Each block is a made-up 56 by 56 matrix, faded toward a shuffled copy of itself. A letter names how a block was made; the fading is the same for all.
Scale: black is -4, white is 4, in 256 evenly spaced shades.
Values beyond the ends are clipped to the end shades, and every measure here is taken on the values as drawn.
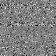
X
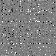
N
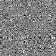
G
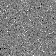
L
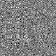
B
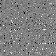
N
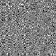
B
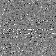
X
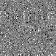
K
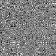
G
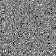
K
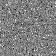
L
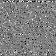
X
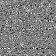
X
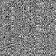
B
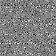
X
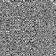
B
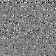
X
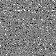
X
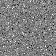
L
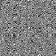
B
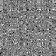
G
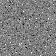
L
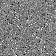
L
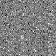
K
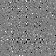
N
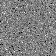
L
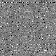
X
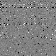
N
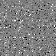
N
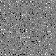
N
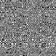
G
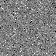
L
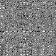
G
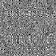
G
